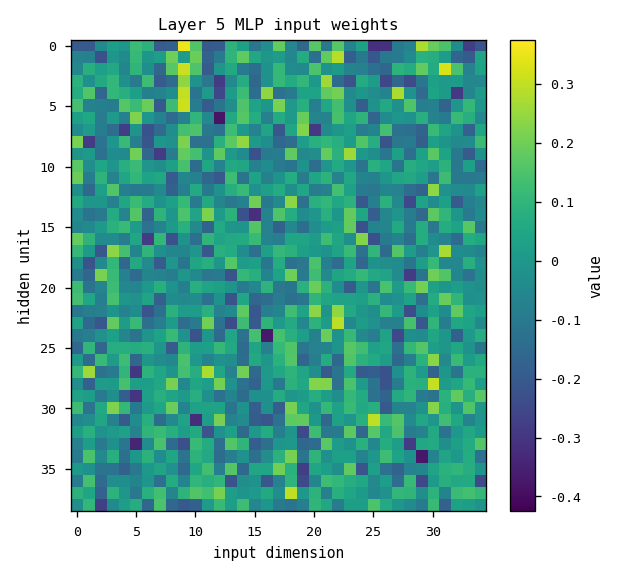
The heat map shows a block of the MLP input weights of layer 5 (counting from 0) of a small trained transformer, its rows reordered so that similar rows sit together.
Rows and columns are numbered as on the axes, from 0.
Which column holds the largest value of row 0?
9
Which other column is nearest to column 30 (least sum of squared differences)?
3
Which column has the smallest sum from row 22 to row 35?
5
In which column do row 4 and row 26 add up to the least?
12
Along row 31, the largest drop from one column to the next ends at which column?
10
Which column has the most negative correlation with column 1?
30
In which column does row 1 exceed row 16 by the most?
8
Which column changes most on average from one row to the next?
29
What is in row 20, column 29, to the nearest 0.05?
0.2
